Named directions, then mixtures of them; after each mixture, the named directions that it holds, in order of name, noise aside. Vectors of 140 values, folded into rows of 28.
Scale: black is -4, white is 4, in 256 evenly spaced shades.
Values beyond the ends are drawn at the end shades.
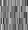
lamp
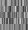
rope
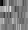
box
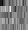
box, rope.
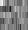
box.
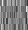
lamp, rope.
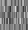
rope.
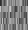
box, lamp.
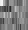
box.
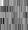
box, lamp.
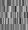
rope.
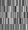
rope.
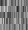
box, rope.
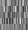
rope.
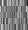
lamp, rope.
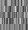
rope.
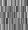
lamp, rope.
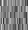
lamp.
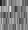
box, lamp.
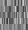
rope.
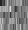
box, lamp.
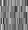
lamp.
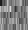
box, lamp.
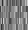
lamp.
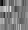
box.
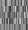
rope.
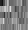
box.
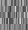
rope.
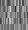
rope.
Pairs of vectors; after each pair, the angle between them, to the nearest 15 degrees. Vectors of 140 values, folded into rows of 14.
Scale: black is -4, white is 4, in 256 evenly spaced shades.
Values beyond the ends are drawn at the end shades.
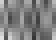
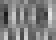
90 degrees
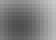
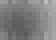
15 degrees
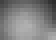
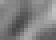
120 degrees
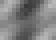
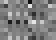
90 degrees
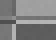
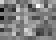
75 degrees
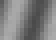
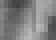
150 degrees
